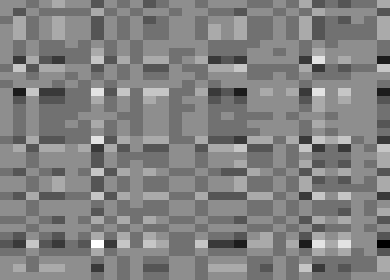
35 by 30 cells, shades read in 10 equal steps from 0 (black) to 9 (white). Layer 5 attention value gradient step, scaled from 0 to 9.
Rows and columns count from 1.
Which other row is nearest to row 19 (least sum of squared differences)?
34
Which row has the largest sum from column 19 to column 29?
31
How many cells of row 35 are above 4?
19
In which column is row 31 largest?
8
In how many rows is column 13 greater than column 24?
17
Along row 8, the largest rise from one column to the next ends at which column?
25
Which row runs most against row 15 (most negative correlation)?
9
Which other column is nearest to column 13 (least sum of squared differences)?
3
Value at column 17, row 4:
6
